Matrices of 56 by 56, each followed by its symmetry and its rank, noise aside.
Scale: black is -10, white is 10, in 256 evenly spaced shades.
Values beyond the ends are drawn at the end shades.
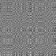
no symmetry, rank three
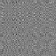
antisymmetric, rank four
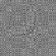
symmetric, rank three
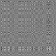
no symmetry, rank two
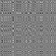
antisymmetric, rank two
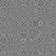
symmetric, rank three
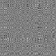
antisymmetric, rank four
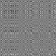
no symmetry, rank two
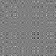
symmetric, rank three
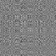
no symmetry, rank four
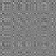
antisymmetric, rank two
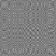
symmetric, rank two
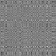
no symmetry, rank three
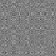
no symmetry, rank four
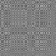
no symmetry, rank two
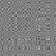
symmetric, rank three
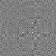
symmetric, rank four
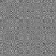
no symmetry, rank four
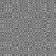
no symmetry, rank three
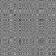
symmetric, rank two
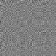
antisymmetric, rank four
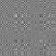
symmetric, rank two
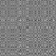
symmetric, rank two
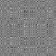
no symmetry, rank three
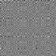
no symmetry, rank three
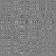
antisymmetric, rank four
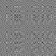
symmetric, rank three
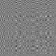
antisymmetric, rank two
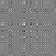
symmetric, rank two
